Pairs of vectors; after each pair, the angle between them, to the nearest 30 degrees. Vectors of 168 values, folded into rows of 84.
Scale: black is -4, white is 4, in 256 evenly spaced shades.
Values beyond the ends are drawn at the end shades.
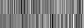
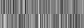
90 degrees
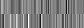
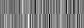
60 degrees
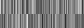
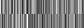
30 degrees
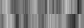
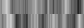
30 degrees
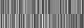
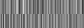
60 degrees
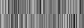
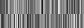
150 degrees
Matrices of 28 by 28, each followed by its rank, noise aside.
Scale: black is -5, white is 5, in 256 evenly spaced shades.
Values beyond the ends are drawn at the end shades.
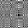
two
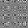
two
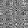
four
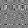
two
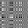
one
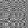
two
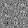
four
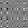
one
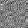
four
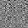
four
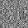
four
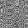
four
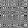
two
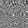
four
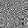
four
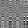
one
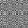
two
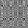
two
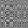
two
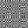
one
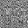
six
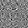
four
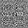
four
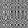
two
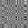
two
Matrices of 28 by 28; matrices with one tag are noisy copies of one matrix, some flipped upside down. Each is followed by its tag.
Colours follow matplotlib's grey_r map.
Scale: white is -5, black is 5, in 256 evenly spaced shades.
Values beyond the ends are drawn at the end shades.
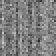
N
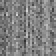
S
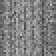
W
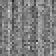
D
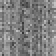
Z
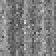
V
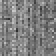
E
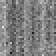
V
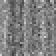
V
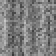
V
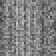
W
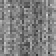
Z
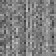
S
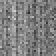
E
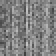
S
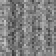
V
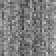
Z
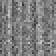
D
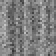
V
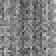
Z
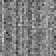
N
